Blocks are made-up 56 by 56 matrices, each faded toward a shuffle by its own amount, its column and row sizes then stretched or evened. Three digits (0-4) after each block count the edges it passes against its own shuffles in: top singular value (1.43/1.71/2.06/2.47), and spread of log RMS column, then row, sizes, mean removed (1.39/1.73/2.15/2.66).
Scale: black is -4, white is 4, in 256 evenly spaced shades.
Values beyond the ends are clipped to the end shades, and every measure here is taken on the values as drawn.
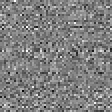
3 0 3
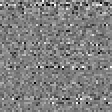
1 0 4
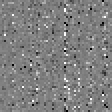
1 3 0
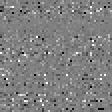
0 1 4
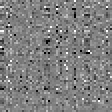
3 3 2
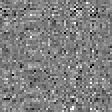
3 2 2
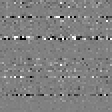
2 0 4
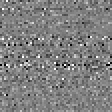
1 0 4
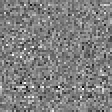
0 1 2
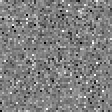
0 0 1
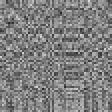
4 0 2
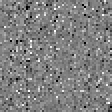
0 2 0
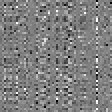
4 4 0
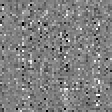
1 3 1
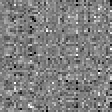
3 3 1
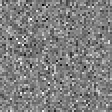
1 2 0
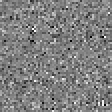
0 0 1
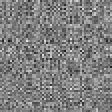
3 2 2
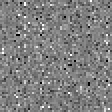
1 2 0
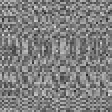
4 1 0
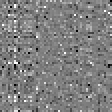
3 3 1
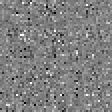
0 2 1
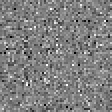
1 1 2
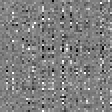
3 4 1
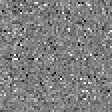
1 0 2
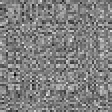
3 1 0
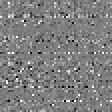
2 1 4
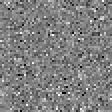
0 0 1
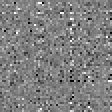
2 2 2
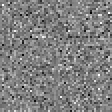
1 1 0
